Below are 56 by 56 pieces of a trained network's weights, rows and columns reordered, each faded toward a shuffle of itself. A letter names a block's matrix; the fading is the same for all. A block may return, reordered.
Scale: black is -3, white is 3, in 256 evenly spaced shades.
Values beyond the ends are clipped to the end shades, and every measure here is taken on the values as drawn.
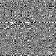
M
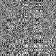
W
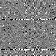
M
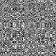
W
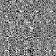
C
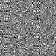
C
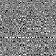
M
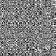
W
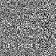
W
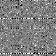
M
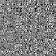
C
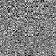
W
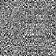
W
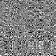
C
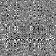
M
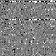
M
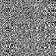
W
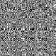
W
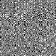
C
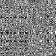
W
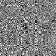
C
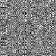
W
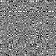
M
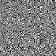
C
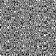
C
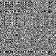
W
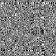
C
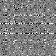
M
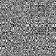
W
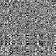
W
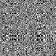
W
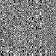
C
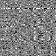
M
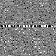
M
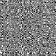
C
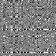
M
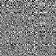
C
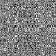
W
